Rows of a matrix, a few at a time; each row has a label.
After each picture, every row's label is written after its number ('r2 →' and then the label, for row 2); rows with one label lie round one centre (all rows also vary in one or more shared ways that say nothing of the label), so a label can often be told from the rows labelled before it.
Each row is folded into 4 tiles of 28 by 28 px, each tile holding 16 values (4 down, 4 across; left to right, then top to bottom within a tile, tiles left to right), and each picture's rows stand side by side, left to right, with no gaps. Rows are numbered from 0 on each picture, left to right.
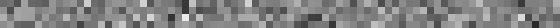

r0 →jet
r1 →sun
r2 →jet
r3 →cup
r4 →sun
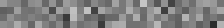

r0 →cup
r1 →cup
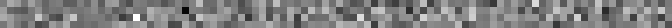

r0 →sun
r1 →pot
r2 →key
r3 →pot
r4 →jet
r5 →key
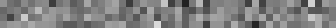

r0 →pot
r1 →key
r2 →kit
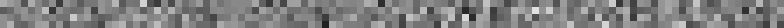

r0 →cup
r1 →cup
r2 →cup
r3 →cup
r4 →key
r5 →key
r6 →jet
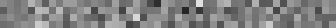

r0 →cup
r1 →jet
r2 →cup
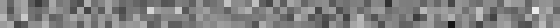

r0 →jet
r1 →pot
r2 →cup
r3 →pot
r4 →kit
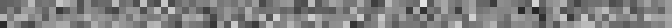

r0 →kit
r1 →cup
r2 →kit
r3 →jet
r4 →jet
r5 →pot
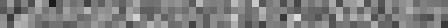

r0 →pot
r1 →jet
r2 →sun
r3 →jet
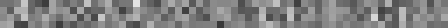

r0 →jet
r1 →jet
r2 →key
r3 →key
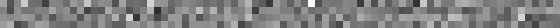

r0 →jet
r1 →key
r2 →jet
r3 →kit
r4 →sun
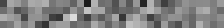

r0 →sun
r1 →pot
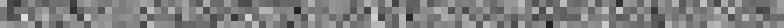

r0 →pot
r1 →cup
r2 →pot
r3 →key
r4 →cup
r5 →cup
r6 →cup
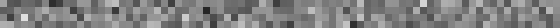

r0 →pot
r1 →cup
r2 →pot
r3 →jet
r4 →cup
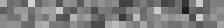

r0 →cup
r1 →pot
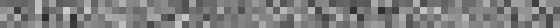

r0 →key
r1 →sun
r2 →cup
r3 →key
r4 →cup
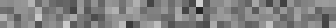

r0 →sun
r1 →jet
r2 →cup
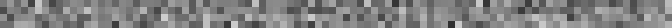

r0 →pot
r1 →kit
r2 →kit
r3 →key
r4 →kit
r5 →pot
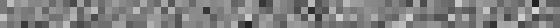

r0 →sun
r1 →cup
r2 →jet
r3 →sun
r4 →sun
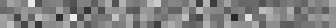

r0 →sun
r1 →sun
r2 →pot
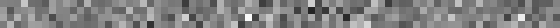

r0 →jet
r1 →sun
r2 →jet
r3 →pot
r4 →sun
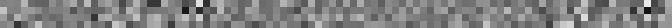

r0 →jet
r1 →jet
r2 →kit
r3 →jet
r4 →cup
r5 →jet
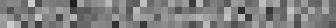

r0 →sun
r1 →kit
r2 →key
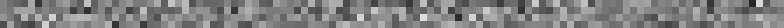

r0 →kit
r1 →kit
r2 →jet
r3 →pot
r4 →pot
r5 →jet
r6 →kit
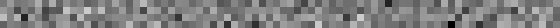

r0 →key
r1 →cup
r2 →kit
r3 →pot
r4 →kit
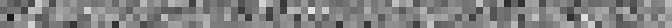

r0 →pot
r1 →kit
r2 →key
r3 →kit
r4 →key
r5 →pot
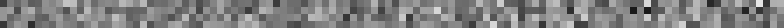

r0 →kit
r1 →sun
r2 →pot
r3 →key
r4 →key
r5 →jet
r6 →jet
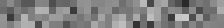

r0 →pot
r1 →sun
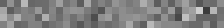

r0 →jet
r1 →cup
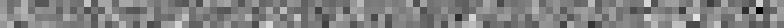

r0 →jet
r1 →sun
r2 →cup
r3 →jet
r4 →pot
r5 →kit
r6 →jet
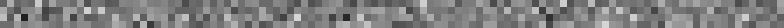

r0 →key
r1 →sun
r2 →sun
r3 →pot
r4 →cup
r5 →cup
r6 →sun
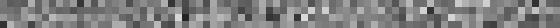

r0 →kit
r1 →key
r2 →key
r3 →cup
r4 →sun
